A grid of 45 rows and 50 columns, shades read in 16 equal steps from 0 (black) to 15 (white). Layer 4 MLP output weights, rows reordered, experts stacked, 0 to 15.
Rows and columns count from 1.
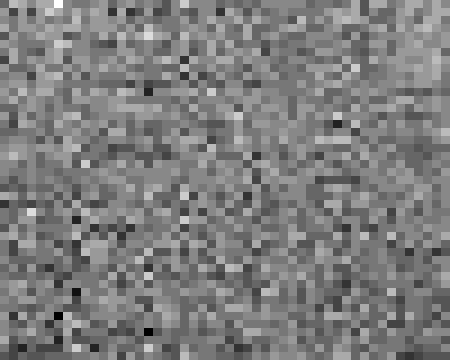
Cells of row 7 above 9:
5
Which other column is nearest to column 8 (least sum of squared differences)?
1
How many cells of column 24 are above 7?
23
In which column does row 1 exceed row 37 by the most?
7
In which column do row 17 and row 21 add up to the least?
17
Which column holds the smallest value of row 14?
27
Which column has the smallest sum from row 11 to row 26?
19
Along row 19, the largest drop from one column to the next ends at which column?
10
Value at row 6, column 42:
9
